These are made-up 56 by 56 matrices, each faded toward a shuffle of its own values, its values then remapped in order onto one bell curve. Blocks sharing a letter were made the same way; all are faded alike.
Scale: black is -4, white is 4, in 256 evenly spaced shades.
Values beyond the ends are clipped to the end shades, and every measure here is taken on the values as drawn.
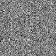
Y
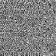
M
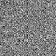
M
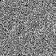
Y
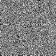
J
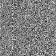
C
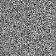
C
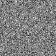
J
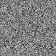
J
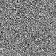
Y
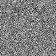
C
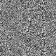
C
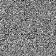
J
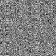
M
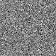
C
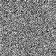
Y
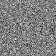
Y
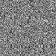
M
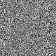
C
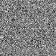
J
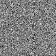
C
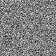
Y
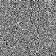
M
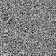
Y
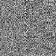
M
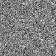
Y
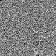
Y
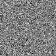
J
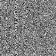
C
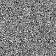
J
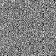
M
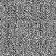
M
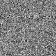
J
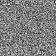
J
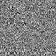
Y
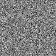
C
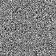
C
